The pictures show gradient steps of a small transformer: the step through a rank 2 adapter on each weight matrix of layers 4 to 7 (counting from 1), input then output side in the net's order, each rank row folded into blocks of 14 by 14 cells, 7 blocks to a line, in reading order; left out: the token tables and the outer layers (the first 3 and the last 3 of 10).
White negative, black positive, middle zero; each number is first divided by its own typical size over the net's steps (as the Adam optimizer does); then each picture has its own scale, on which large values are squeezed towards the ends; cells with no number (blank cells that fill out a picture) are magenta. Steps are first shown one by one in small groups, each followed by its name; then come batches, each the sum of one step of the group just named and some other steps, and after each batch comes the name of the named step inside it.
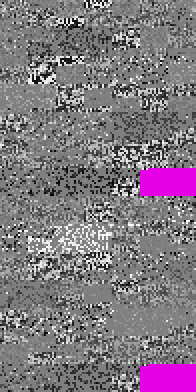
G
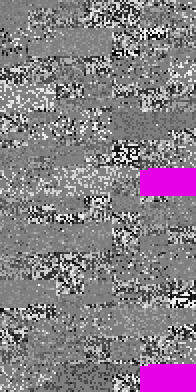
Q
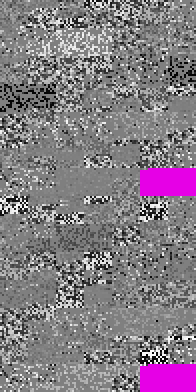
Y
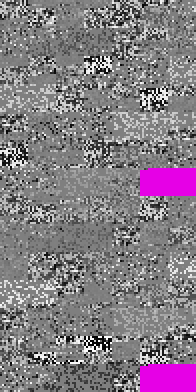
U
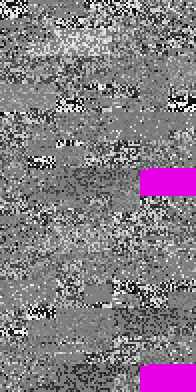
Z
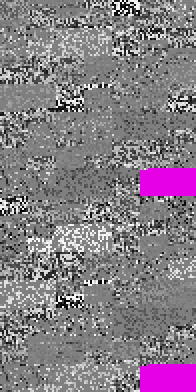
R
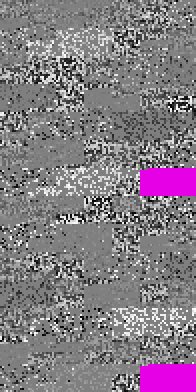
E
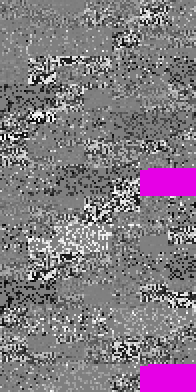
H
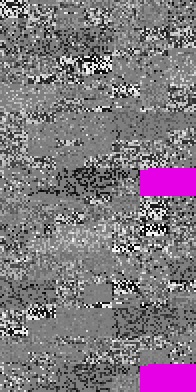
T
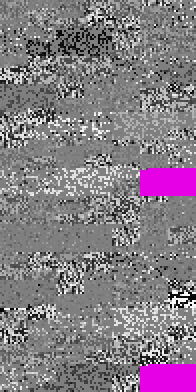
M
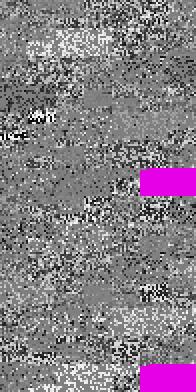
H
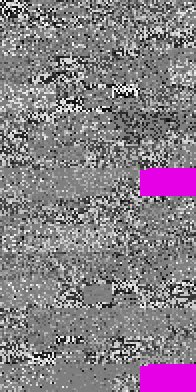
Q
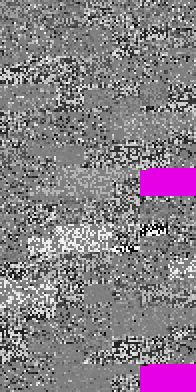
R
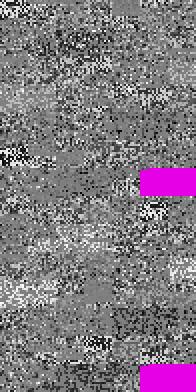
U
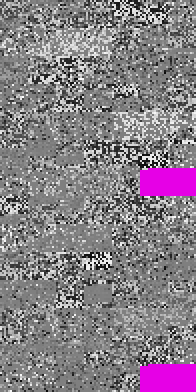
Y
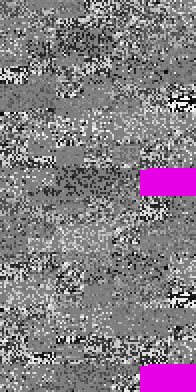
M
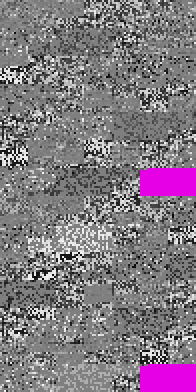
H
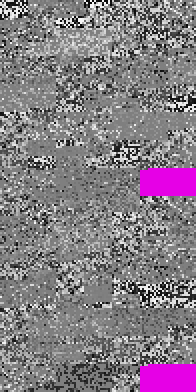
Z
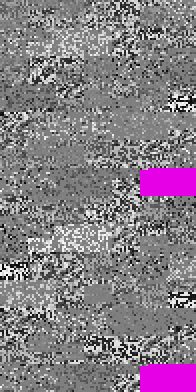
R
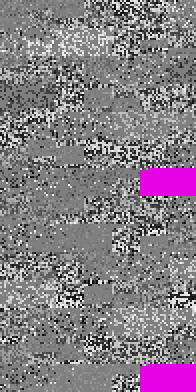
E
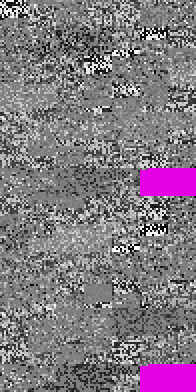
T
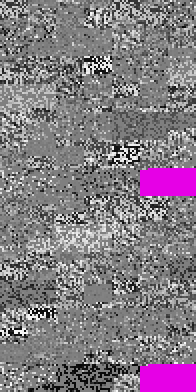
T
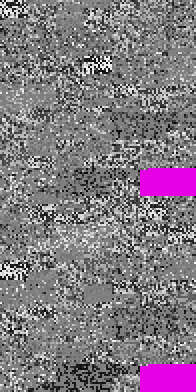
T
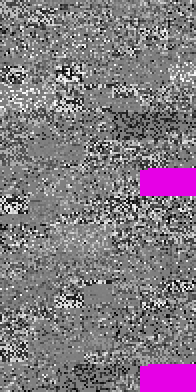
E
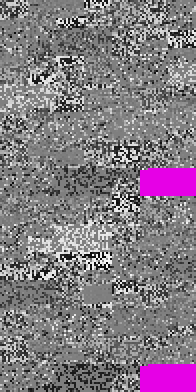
G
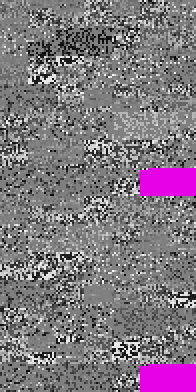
G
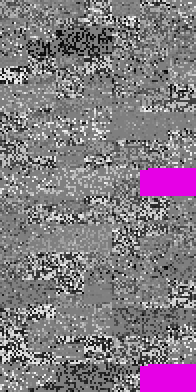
M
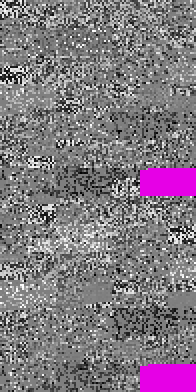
G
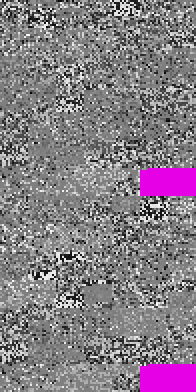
Y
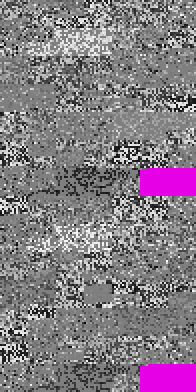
Z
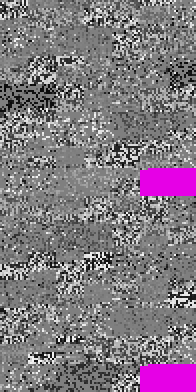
M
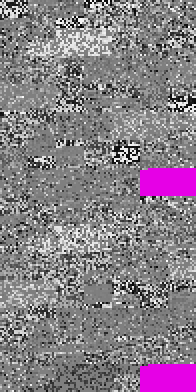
Z
